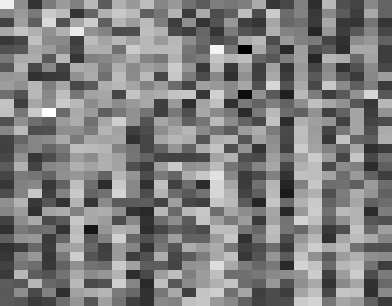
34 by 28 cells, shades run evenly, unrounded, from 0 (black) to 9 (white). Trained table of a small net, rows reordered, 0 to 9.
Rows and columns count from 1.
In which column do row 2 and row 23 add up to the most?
20
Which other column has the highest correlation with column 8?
13
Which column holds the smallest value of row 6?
18
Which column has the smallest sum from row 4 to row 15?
21
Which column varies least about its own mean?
22
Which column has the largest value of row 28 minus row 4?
23
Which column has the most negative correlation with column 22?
4
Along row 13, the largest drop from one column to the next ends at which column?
5
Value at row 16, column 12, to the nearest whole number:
6
